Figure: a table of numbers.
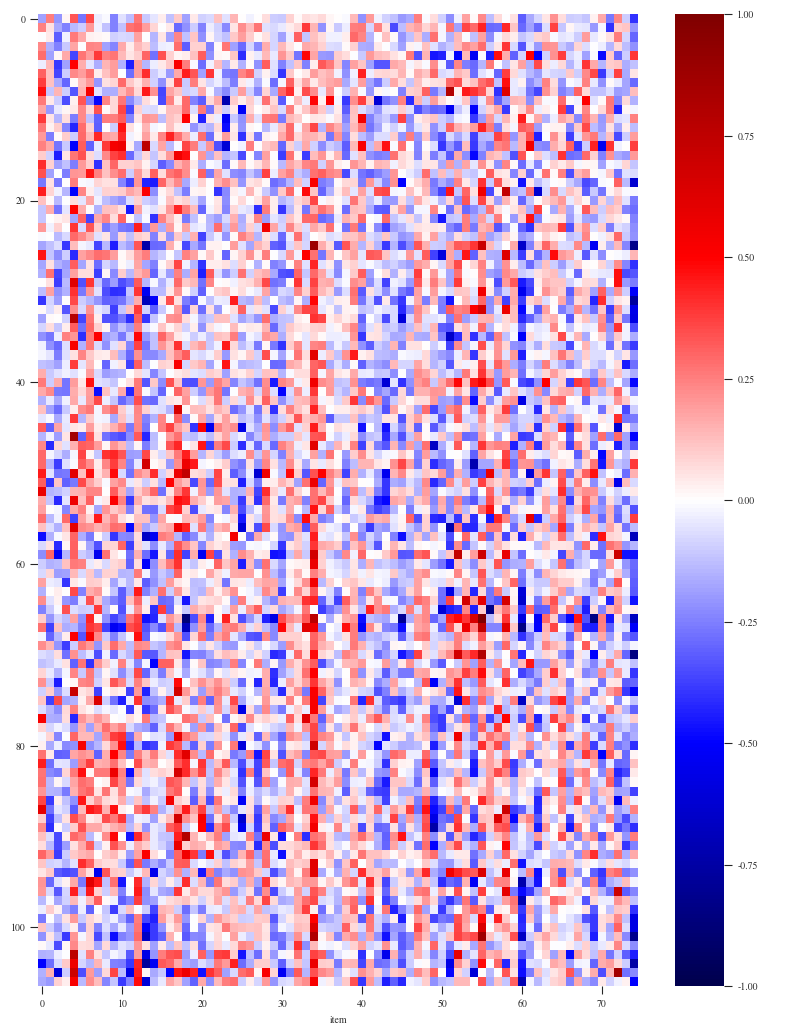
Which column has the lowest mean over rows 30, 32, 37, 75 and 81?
60
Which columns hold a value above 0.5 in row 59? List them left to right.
34, 52, 55, 58, 72
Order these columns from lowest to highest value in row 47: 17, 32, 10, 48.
32, 10, 48, 17
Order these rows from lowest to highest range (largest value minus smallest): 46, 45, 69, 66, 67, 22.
69, 22, 45, 46, 67, 66
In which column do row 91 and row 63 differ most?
51
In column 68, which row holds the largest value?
9
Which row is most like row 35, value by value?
63
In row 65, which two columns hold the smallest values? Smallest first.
56, 50
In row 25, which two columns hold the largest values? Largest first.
34, 55
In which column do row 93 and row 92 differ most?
13
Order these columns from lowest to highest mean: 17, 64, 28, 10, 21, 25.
25, 21, 10, 64, 28, 17
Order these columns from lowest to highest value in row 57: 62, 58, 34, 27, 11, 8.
58, 11, 8, 62, 27, 34
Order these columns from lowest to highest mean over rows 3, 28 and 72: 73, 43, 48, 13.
73, 43, 13, 48
